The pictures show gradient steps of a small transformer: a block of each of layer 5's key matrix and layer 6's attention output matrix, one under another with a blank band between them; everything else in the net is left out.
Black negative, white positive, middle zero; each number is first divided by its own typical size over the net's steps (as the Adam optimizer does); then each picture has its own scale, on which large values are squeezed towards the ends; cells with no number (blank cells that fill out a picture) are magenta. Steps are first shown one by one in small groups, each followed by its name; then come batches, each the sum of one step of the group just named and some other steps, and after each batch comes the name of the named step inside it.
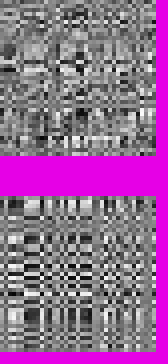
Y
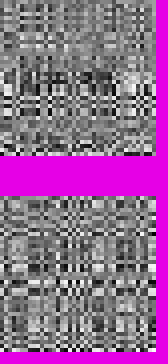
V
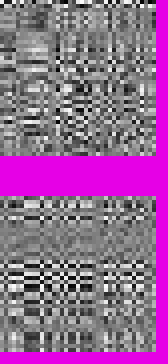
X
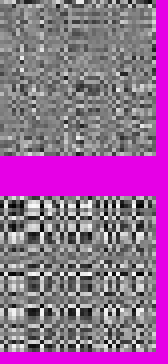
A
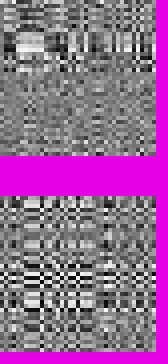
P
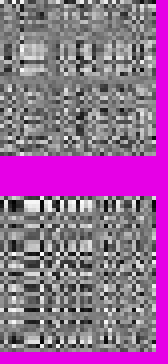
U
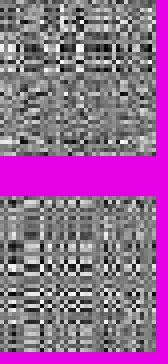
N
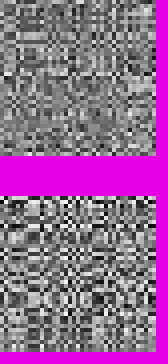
A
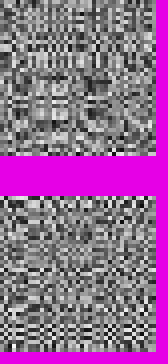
A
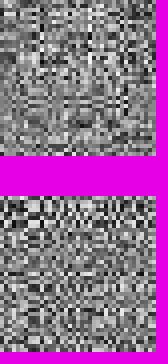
A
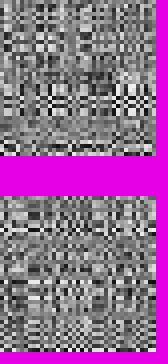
V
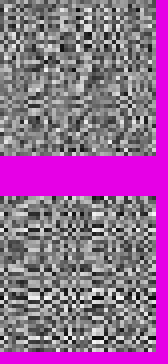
N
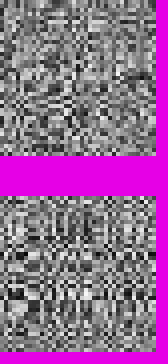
Y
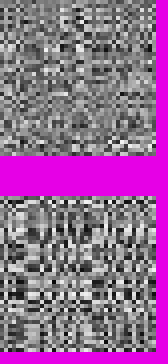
N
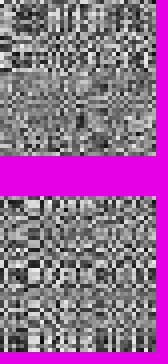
U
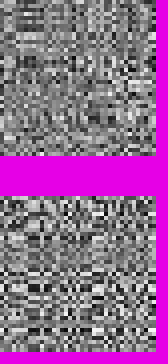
A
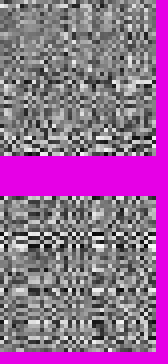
V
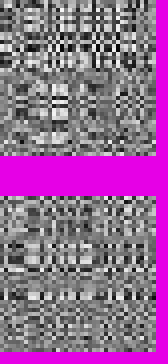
N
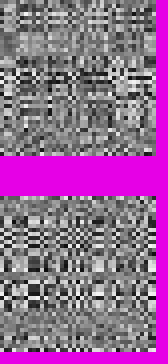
V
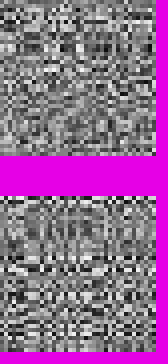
N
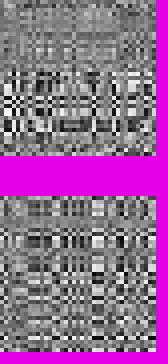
V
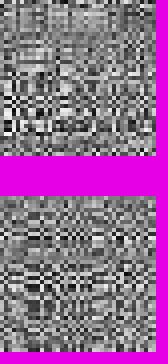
X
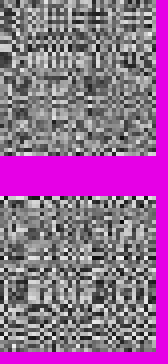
A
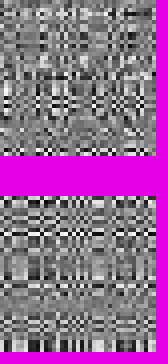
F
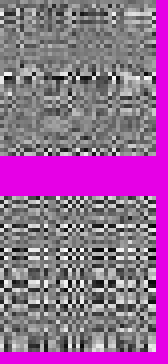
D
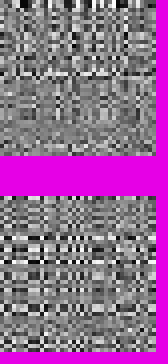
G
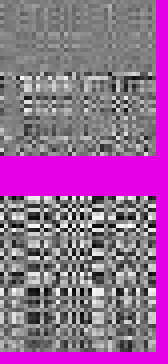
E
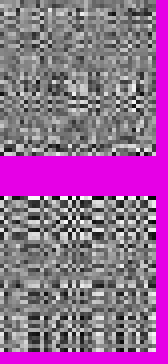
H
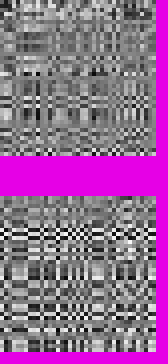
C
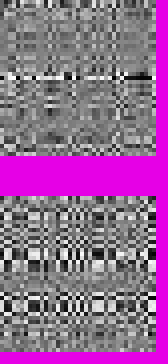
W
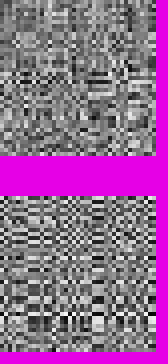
C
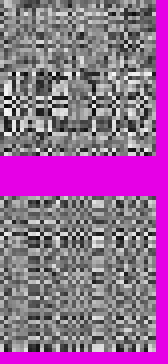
F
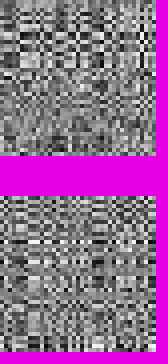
D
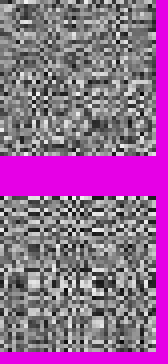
H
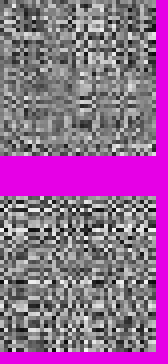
C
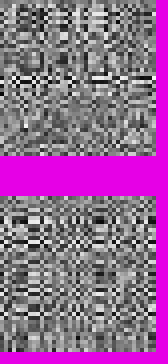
W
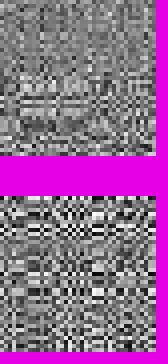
E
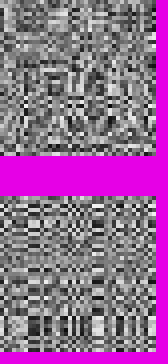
H
